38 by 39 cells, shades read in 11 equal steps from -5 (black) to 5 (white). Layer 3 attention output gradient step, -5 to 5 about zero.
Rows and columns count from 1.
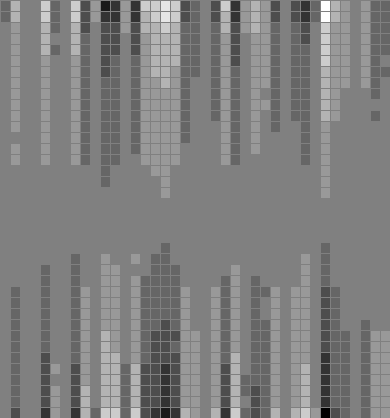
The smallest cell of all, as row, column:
38, 33
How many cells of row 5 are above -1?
25
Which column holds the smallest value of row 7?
11
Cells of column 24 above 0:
14
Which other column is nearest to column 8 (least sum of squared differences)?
5
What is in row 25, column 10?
0
